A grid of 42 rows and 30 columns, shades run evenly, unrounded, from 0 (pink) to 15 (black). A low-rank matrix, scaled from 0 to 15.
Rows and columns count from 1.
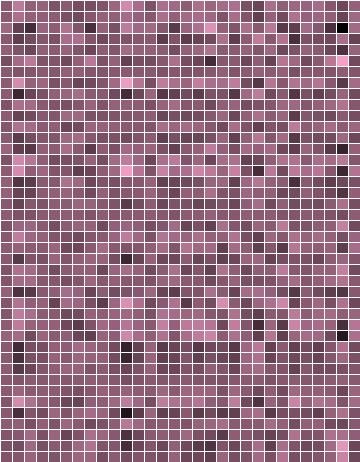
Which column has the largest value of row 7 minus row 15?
2
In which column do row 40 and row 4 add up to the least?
29
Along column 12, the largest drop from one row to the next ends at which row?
39
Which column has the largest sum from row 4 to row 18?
25
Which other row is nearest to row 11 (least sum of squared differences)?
13
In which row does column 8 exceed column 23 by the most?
3
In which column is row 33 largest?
11
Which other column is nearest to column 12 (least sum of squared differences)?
23
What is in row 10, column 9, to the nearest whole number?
7
